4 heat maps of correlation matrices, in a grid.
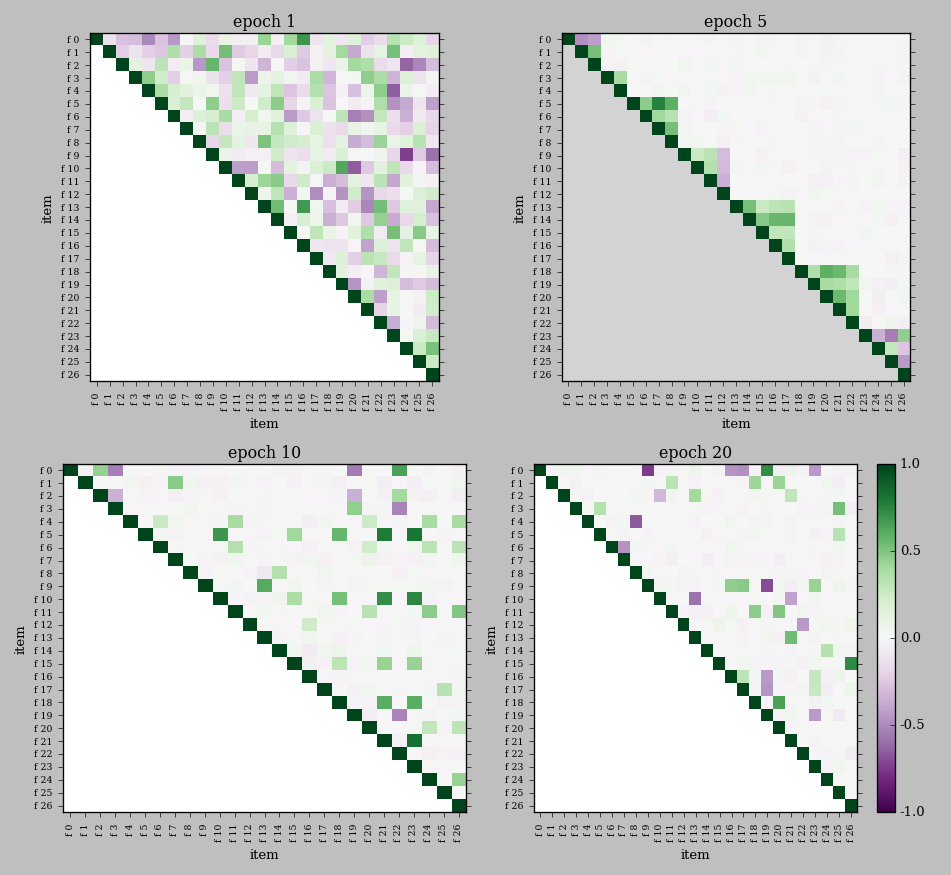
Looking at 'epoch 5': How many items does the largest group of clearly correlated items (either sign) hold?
5
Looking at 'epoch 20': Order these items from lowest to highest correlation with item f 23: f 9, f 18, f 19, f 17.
f 19, f 18, f 17, f 9
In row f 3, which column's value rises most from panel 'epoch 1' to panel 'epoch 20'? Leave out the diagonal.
f 25
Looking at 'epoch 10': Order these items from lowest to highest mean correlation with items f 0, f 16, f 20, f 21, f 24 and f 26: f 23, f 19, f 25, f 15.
f 19, f 25, f 15, f 23
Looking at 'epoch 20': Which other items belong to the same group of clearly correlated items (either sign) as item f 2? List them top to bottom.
f 10, f 13, f 21
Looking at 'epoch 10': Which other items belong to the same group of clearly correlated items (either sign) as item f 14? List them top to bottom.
f 8
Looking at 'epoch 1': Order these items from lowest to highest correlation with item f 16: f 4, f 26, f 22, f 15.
f 26, f 4, f 15, f 22
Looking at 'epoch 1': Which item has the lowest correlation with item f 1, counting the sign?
f 20
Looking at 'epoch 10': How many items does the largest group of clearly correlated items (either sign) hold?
6
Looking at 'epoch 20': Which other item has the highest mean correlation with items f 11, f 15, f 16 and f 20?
f 18
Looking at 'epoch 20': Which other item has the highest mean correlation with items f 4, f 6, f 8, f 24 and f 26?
f 15
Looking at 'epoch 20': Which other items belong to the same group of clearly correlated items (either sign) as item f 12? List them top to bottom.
f 22
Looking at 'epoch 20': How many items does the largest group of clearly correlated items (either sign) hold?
6
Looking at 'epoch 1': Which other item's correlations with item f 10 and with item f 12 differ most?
f 19
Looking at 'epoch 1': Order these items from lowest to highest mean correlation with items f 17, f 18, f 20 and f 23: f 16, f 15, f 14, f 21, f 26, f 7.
f 14, f 16, f 7, f 26, f 21, f 15
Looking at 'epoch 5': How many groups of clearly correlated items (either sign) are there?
7
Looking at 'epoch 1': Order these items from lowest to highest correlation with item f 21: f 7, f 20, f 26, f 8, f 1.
f 8, f 1, f 7, f 26, f 20
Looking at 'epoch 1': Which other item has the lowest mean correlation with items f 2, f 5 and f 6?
f 24
